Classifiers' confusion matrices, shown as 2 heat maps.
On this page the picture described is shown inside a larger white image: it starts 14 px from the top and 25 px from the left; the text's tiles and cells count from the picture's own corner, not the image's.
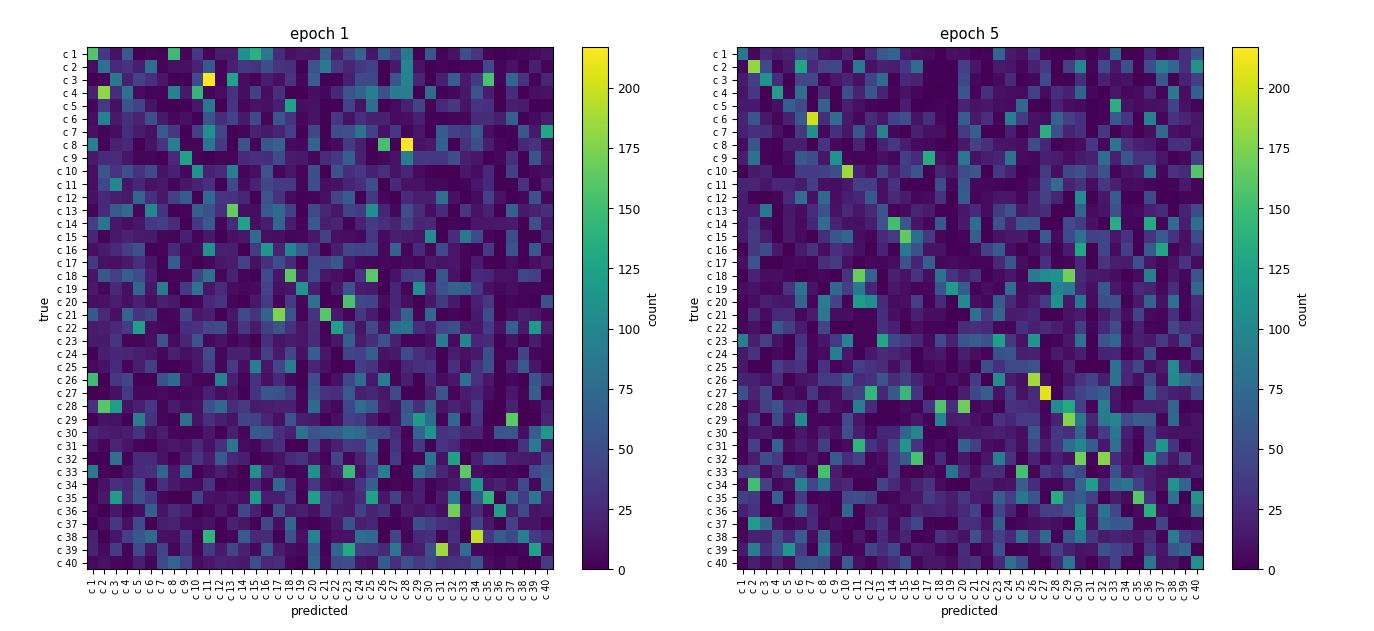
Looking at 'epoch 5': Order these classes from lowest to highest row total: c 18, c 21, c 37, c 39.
c 21, c 37, c 39, c 18
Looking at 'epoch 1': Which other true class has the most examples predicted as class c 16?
c 1
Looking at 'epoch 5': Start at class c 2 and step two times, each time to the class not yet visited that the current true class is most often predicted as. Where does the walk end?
c 7
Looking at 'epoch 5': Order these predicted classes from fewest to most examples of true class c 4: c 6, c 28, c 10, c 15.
c 15, c 28, c 10, c 6
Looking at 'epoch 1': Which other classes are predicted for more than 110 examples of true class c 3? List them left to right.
c 11, c 13, c 35
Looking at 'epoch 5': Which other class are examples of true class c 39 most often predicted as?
c 5
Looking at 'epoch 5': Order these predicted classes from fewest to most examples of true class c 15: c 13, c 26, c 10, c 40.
c 26, c 13, c 40, c 10
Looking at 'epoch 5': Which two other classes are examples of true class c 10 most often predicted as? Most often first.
c 40, c 36
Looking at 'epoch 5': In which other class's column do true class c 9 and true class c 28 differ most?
c 18
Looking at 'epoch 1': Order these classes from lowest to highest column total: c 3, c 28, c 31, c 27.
c 27, c 31, c 3, c 28
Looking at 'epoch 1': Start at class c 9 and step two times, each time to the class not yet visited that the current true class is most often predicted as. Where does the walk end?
c 2
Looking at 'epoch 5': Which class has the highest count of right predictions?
c 27
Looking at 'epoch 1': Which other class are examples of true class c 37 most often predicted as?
c 18
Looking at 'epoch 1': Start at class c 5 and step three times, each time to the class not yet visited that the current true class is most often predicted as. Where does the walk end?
c 15
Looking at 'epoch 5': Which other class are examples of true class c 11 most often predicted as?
c 28
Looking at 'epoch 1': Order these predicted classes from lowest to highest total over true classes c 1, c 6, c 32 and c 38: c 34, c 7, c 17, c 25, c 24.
c 7, c 17, c 25, c 24, c 34
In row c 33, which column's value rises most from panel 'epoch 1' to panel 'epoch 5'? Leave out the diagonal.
c 8
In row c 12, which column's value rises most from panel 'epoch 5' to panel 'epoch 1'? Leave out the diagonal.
c 31
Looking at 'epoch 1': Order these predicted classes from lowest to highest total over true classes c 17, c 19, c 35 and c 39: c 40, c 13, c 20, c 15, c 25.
c 40, c 13, c 15, c 25, c 20
